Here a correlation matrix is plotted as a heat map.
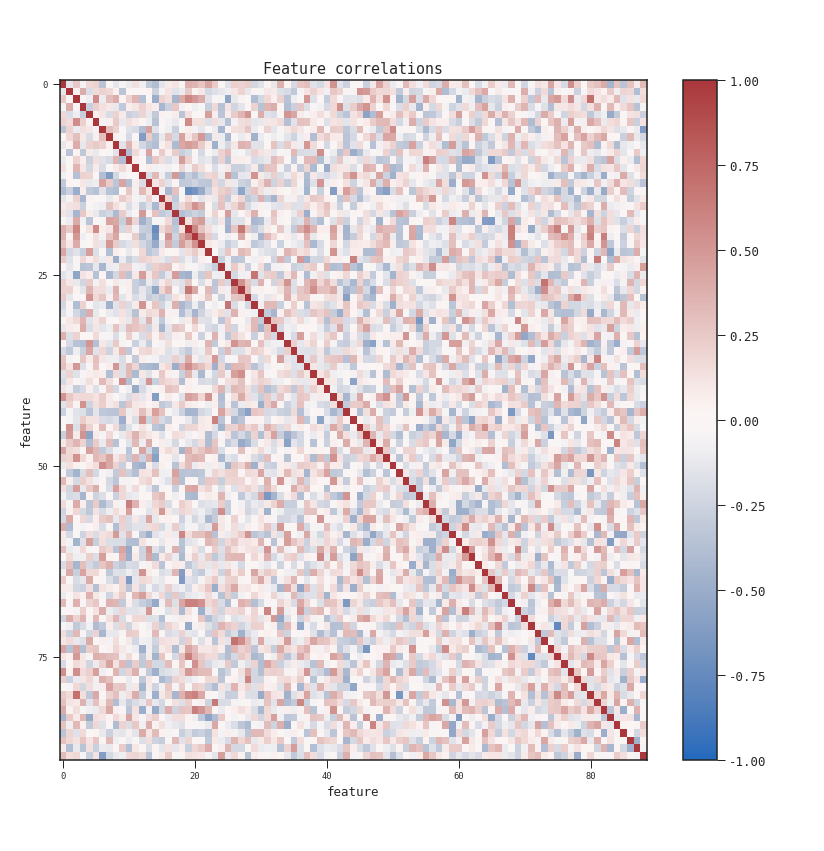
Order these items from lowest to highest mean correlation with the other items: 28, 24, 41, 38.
24, 38, 28, 41
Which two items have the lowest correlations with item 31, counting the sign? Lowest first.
54, 56
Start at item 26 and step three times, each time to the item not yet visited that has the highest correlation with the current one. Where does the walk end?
19
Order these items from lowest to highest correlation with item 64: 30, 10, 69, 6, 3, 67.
10, 6, 30, 67, 69, 3
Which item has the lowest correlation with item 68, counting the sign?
43
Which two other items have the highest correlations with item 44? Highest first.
23, 12
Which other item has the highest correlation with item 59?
18
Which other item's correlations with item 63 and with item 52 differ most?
33
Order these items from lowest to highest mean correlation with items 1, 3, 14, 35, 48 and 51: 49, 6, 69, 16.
16, 49, 6, 69
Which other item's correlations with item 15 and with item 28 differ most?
78
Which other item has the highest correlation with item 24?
56
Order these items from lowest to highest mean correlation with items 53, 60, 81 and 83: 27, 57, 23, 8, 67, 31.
67, 57, 8, 27, 23, 31
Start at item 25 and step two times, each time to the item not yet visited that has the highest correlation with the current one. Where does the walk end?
12
